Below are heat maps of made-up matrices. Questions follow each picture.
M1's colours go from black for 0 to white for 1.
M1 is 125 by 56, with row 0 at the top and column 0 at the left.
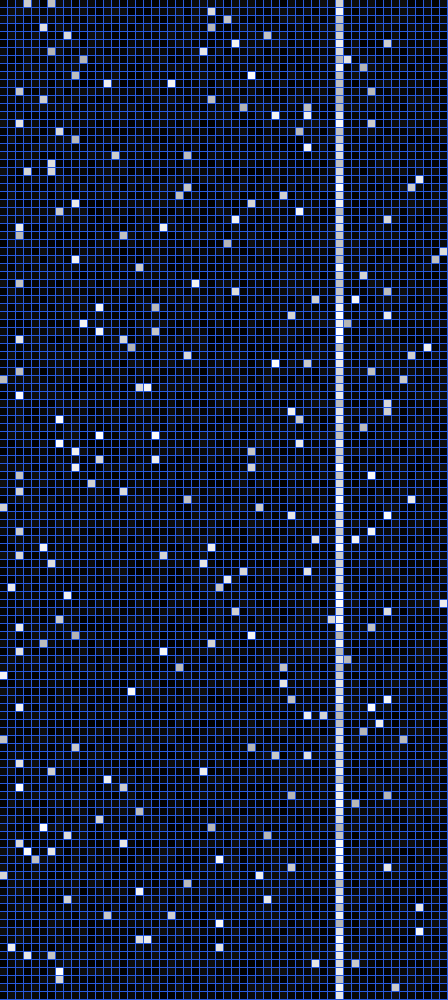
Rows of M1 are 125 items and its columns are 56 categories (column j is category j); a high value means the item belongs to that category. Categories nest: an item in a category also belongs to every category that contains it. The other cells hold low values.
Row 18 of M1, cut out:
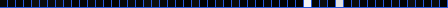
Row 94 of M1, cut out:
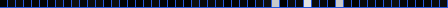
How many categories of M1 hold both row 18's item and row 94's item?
2
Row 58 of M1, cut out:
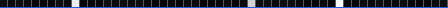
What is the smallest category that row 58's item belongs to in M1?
31
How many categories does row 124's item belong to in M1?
1
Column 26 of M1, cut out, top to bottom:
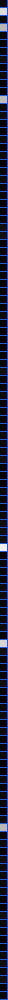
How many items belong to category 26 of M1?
6
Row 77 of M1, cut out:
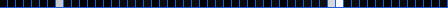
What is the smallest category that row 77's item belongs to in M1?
41
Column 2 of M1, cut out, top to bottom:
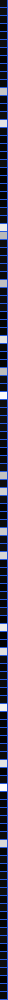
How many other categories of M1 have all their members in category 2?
4
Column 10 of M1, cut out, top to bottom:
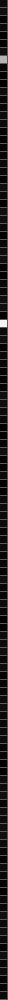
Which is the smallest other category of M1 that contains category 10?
43
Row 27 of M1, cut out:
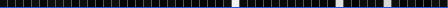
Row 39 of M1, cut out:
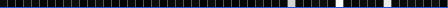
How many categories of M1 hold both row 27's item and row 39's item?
2
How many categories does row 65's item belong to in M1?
1
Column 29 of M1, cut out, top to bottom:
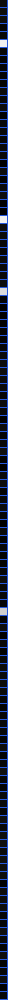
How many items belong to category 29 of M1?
4
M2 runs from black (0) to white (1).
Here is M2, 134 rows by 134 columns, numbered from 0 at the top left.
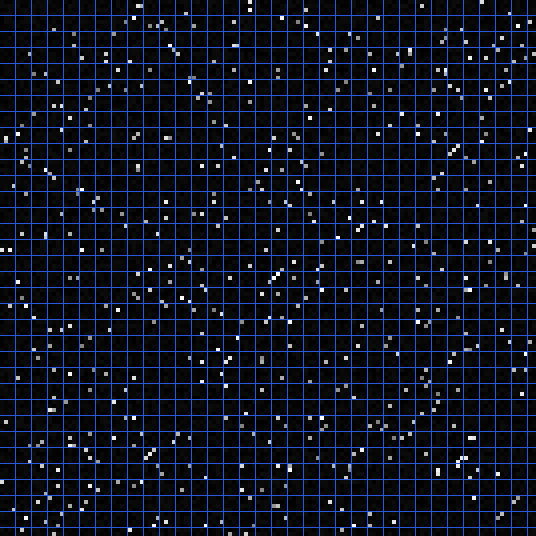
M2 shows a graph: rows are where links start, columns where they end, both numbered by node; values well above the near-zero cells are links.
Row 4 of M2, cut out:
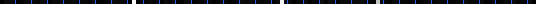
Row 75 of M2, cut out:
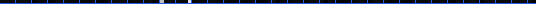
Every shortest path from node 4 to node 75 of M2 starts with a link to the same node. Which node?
node 33
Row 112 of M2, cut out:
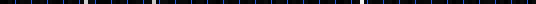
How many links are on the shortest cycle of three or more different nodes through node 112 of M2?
6
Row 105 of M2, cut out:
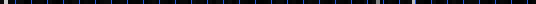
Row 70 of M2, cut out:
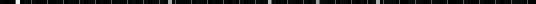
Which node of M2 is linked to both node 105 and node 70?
node 94
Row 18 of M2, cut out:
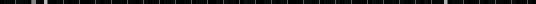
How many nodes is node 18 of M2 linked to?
3
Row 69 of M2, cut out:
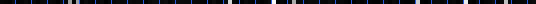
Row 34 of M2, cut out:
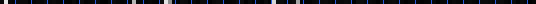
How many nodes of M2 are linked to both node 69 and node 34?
1
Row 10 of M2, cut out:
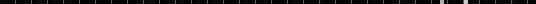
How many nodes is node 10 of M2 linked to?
2
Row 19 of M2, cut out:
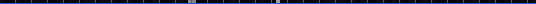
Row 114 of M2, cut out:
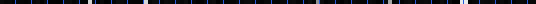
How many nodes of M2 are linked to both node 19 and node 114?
0
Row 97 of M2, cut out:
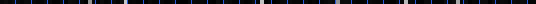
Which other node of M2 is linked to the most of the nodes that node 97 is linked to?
node 22
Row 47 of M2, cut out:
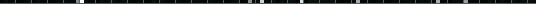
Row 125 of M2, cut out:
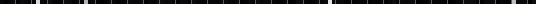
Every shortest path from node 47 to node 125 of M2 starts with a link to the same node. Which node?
node 89
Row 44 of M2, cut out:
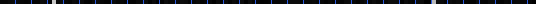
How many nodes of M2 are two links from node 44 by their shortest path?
9
